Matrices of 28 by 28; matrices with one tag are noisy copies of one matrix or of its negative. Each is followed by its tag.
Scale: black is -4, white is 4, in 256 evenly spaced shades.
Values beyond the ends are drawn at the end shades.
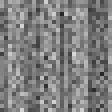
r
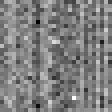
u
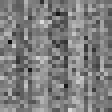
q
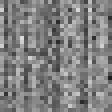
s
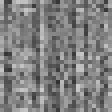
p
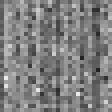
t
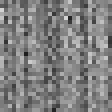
s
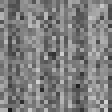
r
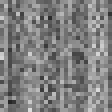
r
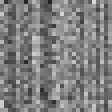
u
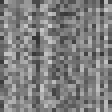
u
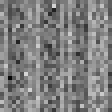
r
